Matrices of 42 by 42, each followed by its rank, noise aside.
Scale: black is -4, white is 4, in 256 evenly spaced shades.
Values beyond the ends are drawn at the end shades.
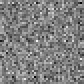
eight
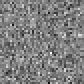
eight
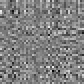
five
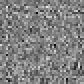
six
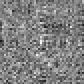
eight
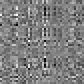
four
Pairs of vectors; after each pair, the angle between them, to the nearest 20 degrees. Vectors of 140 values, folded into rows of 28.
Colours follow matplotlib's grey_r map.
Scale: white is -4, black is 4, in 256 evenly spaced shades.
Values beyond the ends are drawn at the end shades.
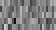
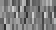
100 degrees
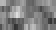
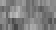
20 degrees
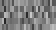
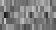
140 degrees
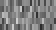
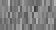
80 degrees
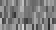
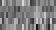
60 degrees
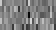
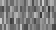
80 degrees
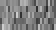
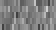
140 degrees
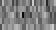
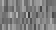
80 degrees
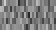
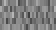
20 degrees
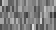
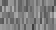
160 degrees
